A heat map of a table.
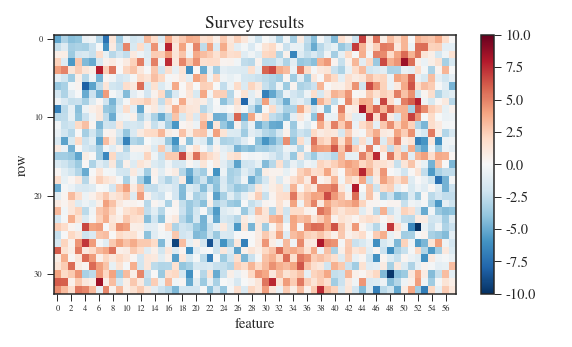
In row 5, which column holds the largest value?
51
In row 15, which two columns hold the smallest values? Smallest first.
7, 3
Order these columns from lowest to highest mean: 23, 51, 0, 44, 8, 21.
23, 21, 0, 8, 51, 44
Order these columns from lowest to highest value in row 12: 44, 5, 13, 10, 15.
10, 5, 44, 13, 15
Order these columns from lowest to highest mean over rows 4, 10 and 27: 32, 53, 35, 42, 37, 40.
40, 53, 37, 42, 32, 35
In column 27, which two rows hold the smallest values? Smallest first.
8, 26
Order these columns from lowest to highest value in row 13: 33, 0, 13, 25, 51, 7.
25, 0, 13, 51, 7, 33
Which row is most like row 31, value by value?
4
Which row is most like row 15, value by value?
0
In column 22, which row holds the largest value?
1
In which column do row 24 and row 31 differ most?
52
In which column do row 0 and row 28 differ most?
46
